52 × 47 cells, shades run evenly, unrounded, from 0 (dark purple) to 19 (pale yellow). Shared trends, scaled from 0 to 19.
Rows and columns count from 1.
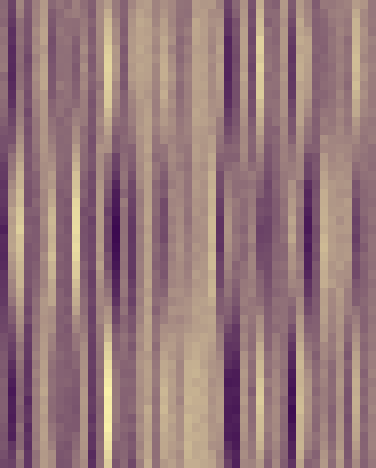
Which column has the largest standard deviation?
14
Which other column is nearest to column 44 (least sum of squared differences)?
42
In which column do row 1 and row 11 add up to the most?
33
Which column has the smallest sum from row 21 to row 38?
15
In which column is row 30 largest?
10
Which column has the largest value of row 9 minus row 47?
17
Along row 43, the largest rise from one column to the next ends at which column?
38
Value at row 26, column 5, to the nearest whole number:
7
